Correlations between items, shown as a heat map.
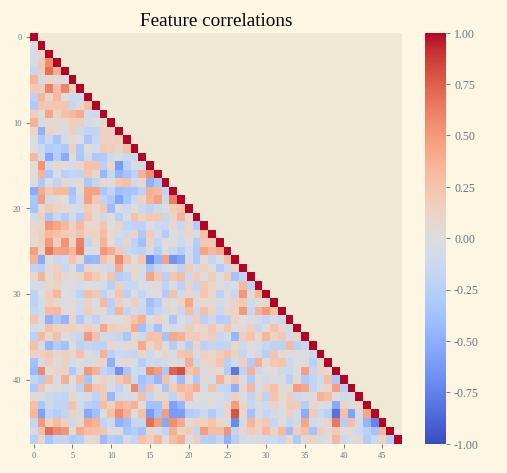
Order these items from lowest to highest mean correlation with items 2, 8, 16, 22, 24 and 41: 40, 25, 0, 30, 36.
36, 0, 40, 30, 25
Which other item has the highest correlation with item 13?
41
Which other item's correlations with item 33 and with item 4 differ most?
2
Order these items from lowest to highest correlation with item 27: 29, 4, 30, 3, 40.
4, 40, 3, 29, 30
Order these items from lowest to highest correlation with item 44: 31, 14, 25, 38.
38, 31, 25, 14
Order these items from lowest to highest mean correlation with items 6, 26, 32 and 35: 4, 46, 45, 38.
45, 38, 4, 46
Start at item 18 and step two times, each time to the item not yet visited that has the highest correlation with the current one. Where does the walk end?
19
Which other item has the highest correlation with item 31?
20
